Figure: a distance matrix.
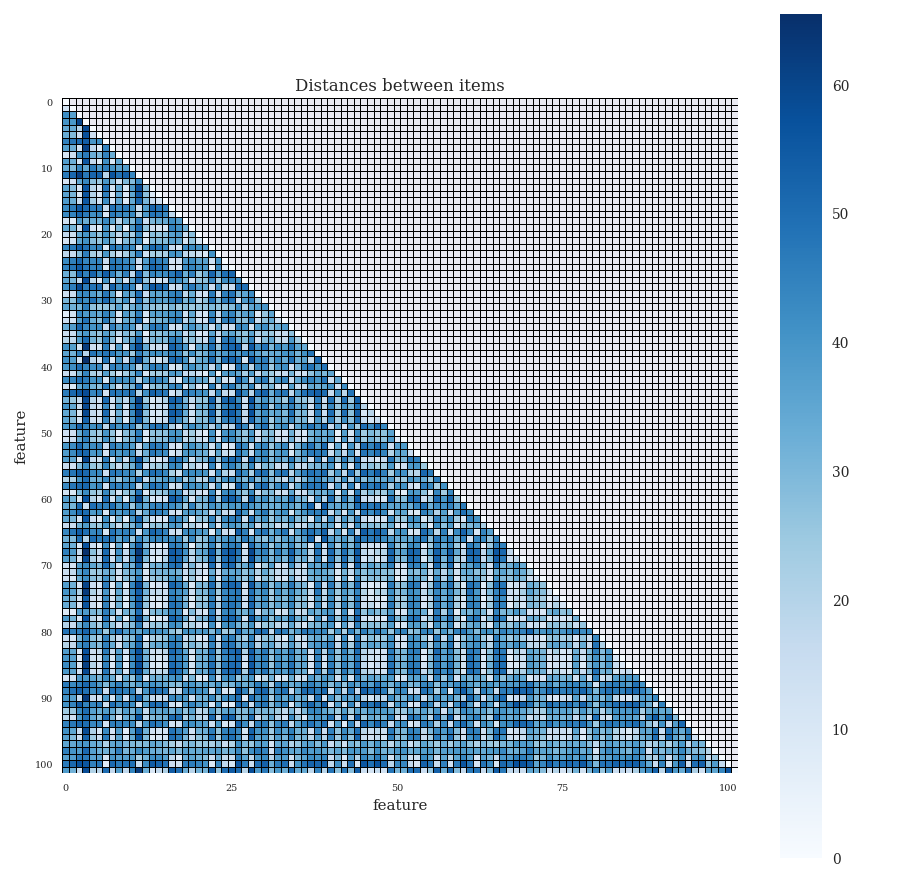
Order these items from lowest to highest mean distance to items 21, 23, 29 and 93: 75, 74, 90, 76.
75, 76, 74, 90
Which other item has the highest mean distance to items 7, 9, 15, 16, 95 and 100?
3
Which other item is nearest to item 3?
61
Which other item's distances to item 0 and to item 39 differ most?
32
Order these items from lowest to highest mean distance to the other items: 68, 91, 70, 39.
70, 39, 68, 91
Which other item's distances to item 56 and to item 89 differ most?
58
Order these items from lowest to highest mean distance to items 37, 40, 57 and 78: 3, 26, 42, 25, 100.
42, 25, 100, 26, 3
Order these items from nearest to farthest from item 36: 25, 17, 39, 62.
39, 62, 17, 25
